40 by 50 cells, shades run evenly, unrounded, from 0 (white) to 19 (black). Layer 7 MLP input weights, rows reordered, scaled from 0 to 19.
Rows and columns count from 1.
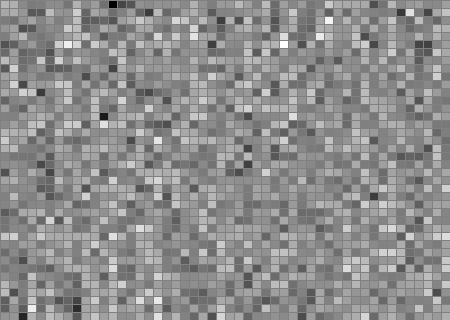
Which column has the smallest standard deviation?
38
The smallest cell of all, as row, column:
6, 32
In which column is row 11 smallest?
2
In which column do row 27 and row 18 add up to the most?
15
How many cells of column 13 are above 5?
33
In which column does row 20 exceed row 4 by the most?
22
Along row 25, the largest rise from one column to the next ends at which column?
19
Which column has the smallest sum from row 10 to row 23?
41
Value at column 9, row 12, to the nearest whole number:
9
